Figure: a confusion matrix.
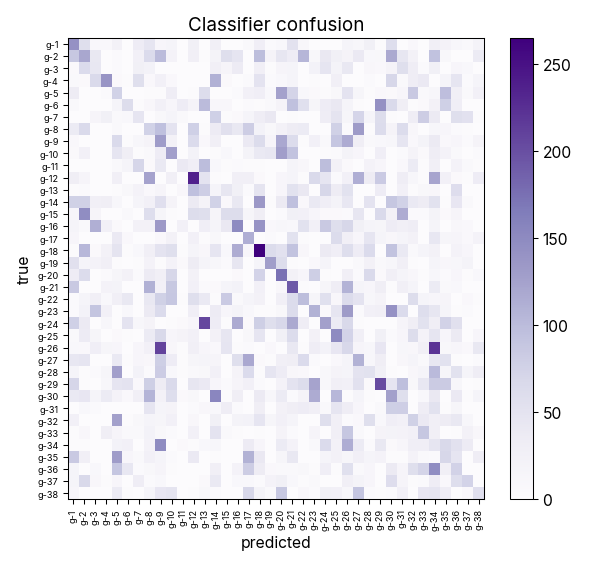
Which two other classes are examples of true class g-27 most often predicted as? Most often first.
g-17, g-9
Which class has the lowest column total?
g-11
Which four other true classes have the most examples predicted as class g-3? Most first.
g-16, g-23, g-4, g-2
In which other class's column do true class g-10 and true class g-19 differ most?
g-21
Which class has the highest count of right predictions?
g-18
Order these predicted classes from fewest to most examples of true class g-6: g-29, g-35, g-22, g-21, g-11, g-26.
g-26, g-11, g-22, g-35, g-21, g-29
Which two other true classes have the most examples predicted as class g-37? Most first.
g-7, g-34
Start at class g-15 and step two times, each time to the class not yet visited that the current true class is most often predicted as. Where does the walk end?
g-30
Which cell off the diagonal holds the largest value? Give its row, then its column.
g-26, g-34
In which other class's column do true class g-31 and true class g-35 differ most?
g-5
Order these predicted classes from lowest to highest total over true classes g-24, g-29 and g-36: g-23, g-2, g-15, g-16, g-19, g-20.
g-15, g-2, g-19, g-20, g-23, g-16
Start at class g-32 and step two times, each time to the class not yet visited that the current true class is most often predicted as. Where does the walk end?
g-20
